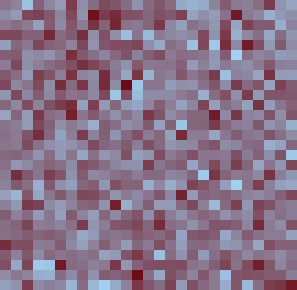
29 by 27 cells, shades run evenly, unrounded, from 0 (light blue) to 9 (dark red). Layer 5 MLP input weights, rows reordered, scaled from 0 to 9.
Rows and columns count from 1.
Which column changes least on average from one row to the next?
16
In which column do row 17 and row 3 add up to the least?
26
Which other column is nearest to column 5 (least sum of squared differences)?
2
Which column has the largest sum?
24
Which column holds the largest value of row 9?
12
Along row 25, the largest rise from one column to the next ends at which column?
25
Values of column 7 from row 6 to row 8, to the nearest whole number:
7 6 7
